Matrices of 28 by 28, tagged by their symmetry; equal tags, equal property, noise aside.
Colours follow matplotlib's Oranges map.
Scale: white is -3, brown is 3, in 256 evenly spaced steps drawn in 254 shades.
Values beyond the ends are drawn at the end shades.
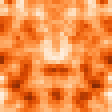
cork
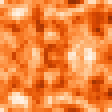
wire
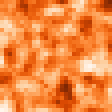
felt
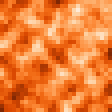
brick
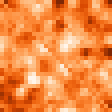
brick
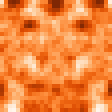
cork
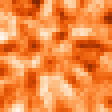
felt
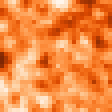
felt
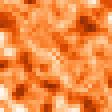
brick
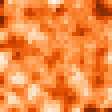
brick
